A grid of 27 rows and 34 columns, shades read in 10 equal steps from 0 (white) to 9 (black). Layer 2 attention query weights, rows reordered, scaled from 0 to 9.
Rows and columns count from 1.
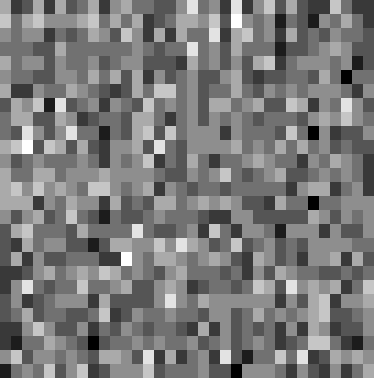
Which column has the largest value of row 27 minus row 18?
22
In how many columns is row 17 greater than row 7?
11
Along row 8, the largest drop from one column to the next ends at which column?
6
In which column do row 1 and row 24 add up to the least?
4
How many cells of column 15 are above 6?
3
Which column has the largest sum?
26
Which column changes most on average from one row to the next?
2
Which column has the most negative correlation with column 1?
34
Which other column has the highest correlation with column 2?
33
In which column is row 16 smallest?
7
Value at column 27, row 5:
5
